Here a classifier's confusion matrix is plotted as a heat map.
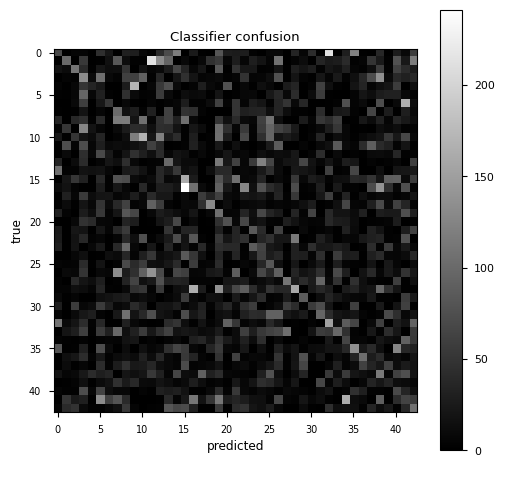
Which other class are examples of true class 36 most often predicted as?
29
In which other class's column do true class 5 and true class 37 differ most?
3
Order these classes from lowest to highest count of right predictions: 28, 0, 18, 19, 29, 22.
22, 0, 29, 19, 18, 28
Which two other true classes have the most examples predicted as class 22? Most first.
16, 28
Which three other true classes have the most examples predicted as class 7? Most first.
26, 8, 33
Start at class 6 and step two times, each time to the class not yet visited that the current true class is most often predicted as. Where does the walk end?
34
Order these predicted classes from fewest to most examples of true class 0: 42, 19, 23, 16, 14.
23, 16, 42, 19, 14
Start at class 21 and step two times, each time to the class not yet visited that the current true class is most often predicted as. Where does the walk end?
8
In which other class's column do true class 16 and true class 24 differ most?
15
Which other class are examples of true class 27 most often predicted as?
31
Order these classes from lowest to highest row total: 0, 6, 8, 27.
6, 27, 0, 8
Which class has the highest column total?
19
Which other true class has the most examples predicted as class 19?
28
